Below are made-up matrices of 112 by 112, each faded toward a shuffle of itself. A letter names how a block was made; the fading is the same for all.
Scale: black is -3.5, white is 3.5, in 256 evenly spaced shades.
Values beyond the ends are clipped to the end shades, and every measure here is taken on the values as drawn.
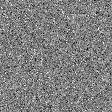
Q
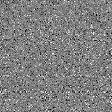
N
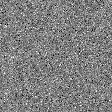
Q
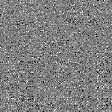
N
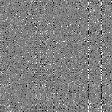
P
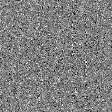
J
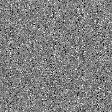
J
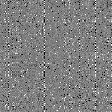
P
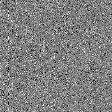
J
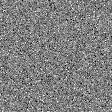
Q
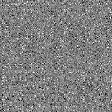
N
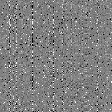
P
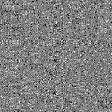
N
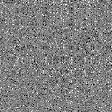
N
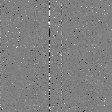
P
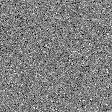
Q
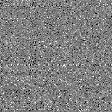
N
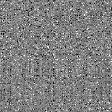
N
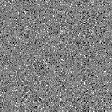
N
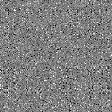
N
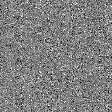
J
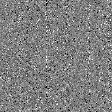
J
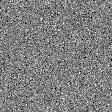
Q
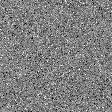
Q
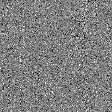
J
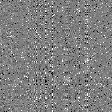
P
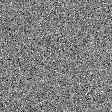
Q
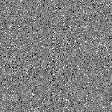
N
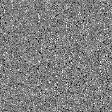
J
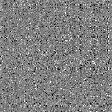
N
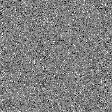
J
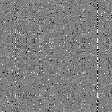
P
